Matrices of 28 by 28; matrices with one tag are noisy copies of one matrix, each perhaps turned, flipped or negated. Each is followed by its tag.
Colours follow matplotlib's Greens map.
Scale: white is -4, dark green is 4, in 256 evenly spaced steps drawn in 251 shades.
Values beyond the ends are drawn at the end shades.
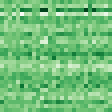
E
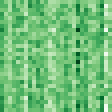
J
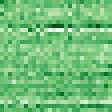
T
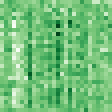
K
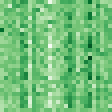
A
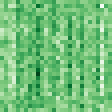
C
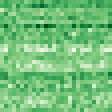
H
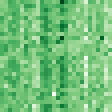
H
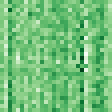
T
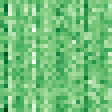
J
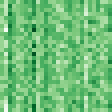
J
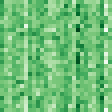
J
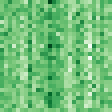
A
